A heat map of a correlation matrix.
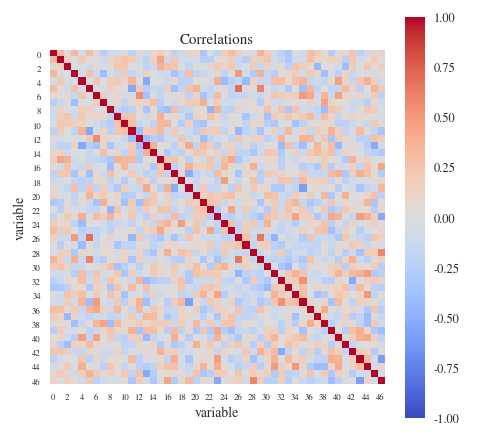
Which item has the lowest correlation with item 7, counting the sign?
3
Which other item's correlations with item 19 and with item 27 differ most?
17
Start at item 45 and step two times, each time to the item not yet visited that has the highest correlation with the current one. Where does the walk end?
26
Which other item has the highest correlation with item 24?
18
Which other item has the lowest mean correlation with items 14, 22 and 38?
8
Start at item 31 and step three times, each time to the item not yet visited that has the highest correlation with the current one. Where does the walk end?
23
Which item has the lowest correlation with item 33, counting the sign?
30
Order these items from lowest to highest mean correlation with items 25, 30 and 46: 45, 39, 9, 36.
39, 9, 36, 45
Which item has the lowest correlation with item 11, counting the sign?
5
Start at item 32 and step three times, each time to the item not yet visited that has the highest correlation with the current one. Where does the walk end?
12
